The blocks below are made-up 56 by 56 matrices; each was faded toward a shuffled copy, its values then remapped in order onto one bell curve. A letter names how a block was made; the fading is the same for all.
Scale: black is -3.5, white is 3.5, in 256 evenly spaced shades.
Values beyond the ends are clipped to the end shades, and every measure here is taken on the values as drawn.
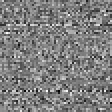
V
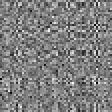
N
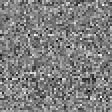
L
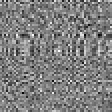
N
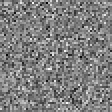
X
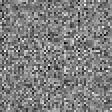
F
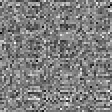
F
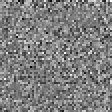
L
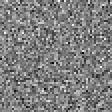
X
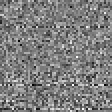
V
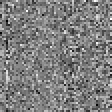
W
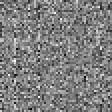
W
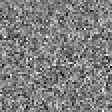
X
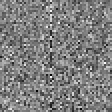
W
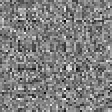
F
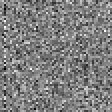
W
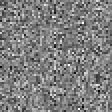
W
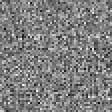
L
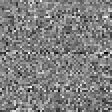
V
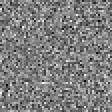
X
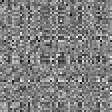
N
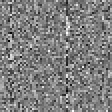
W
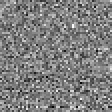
L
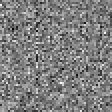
W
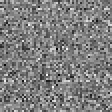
L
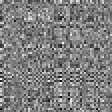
N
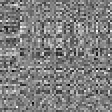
N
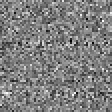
X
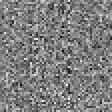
W
